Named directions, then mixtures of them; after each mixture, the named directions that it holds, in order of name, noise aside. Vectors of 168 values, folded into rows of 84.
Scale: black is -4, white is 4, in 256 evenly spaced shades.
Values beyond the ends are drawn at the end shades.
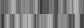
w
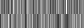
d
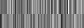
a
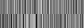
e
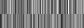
a.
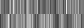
d, w.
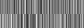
e.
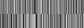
e.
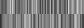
a, w.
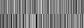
e.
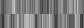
e, w.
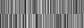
d, e.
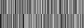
a, e.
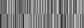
a, e.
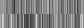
e, w.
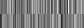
a.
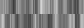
w.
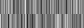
d, e.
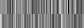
a.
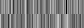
d.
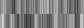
e, w.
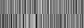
e.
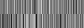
e.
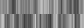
w.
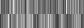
d, w.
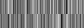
a, d.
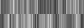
d, w.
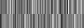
a.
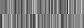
a, e.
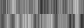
w.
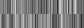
a, w.
